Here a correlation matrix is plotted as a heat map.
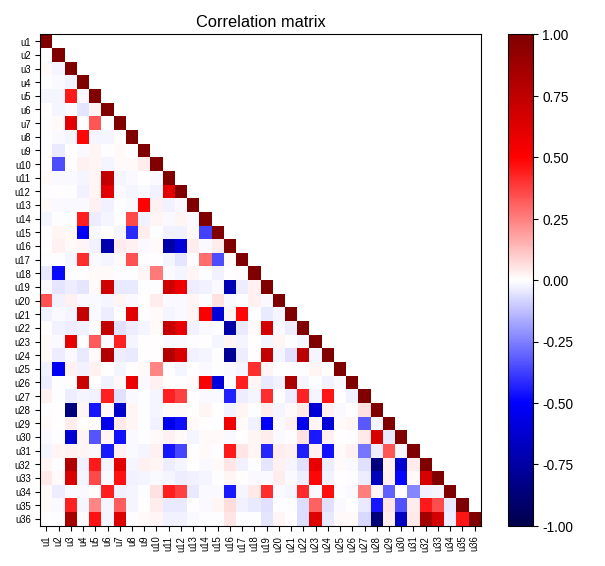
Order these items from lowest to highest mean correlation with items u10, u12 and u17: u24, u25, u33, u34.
u33, u25, u34, u24
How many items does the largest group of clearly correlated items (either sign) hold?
11
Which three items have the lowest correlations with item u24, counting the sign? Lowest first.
u16, u29, u31
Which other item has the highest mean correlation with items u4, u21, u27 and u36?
u26
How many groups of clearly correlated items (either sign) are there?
6
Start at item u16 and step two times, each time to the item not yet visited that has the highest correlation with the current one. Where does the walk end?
u31
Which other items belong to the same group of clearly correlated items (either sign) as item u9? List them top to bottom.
u13
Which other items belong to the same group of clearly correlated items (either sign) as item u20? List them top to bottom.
u1
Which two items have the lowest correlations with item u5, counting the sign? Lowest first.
u28, u30
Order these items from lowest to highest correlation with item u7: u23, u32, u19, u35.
u19, u35, u23, u32
